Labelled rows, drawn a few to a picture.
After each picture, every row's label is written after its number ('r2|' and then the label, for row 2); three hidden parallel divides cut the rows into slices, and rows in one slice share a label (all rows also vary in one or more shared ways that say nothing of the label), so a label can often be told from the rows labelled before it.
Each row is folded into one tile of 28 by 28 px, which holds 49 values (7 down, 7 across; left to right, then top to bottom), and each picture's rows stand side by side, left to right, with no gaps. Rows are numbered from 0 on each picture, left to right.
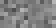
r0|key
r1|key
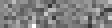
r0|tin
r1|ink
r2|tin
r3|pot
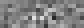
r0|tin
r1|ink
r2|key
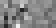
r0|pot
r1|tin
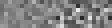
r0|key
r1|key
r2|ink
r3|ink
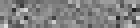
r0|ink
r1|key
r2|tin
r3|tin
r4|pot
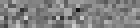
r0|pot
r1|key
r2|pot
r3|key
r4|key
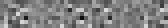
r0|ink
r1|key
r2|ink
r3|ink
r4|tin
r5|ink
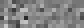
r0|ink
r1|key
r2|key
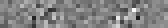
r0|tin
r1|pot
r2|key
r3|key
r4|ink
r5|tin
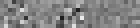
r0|ink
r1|tin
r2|pot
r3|tin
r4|key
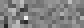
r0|pot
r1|tin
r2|tin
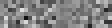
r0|ink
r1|ink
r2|tin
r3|pot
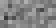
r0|tin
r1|key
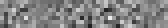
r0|pot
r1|key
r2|ink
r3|pot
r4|pot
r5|tin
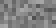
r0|key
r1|tin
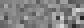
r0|tin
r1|tin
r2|ink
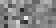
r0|pot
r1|tin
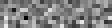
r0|ink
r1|ink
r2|ink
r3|pot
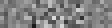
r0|tin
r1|pot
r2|ink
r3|tin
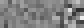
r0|tin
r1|tin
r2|pot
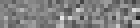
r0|key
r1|key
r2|ink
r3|tin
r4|ink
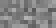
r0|tin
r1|tin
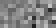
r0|key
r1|pot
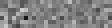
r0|ink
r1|tin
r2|tin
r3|key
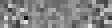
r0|ink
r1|key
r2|key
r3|ink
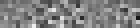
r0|key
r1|ink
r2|ink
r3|key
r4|ink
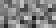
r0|pot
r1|pot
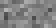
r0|tin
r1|tin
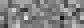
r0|pot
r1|tin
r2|pot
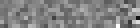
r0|tin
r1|key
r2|key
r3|key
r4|ink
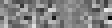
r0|ink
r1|ink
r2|tin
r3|ink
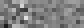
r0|pot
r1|tin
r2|tin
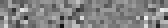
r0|ink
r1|tin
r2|pot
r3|key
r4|tin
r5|ink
